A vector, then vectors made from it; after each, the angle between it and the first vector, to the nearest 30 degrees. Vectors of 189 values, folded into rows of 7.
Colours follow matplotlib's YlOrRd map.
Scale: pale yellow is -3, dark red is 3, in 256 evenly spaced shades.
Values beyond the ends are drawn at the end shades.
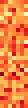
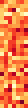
30 degrees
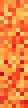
60 degrees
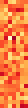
60 degrees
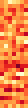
60 degrees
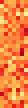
60 degrees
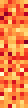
150 degrees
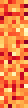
150 degrees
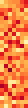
90 degrees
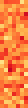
120 degrees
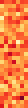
90 degrees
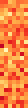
30 degrees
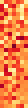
90 degrees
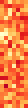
90 degrees
